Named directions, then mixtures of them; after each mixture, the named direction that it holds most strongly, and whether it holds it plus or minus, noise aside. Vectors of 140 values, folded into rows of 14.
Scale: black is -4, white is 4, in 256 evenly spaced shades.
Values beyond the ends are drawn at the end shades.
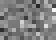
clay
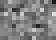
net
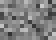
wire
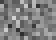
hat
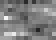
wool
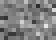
clay, plus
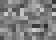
net, plus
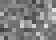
clay, plus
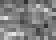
wool, plus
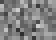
hat, plus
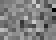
clay, minus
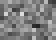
net, plus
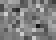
net, plus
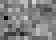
wool, minus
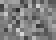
hat, minus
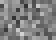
hat, minus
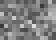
wire, minus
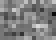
net, minus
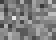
wire, minus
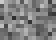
wire, plus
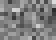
net, minus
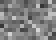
wire, minus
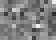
net, minus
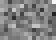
net, minus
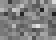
net, minus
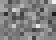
net, minus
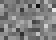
clay, plus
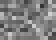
wire, minus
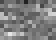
wire, minus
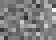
clay, plus
